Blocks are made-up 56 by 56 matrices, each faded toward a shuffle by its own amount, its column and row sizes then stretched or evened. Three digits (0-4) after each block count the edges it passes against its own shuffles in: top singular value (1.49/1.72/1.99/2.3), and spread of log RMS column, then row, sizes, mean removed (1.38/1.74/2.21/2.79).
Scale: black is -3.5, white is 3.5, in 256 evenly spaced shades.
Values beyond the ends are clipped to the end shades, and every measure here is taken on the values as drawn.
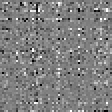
0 3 4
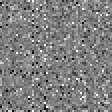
2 2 0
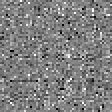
2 1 1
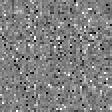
2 1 0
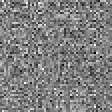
3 1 1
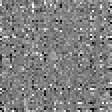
2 3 3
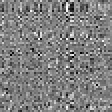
4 3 2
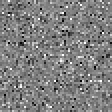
0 0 2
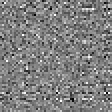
3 1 2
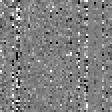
2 4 0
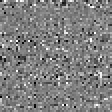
0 1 3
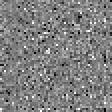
0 2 0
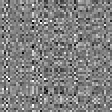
4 4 0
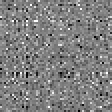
3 2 2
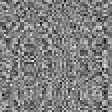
4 2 0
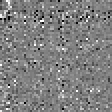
1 3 2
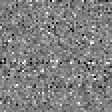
0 0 2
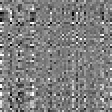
4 4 3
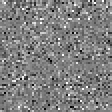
1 0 3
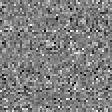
3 1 2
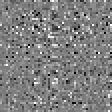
2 2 3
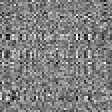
4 2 3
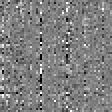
3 4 0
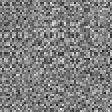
4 1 2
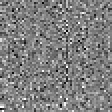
2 2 0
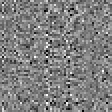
3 3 1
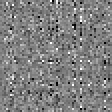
0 4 1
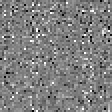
1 2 2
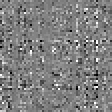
1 4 3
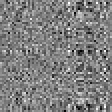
4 3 2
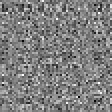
3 2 2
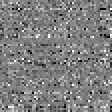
3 1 4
